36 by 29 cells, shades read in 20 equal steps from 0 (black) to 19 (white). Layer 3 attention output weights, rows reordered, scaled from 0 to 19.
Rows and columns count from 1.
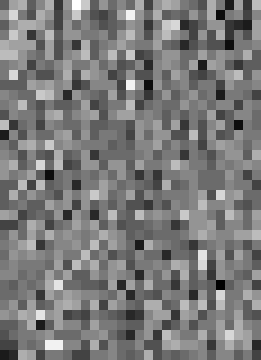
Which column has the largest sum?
6
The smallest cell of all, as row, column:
29, 25
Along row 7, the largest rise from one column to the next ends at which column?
24
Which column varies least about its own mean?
12
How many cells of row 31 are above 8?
18
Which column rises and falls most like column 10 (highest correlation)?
2
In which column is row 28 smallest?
16
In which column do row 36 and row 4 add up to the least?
1
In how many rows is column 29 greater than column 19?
19
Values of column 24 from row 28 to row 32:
4 7 7 6 9
